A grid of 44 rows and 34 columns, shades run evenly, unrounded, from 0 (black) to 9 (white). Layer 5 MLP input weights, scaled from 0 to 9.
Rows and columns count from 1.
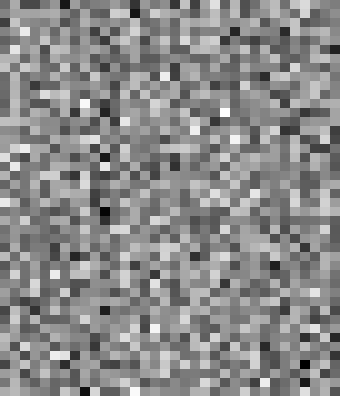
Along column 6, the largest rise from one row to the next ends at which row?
40
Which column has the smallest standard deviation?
15
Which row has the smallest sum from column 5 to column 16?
24
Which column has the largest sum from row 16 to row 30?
9
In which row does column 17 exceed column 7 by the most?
41
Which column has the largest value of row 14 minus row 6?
34
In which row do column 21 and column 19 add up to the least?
38
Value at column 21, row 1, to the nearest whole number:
6
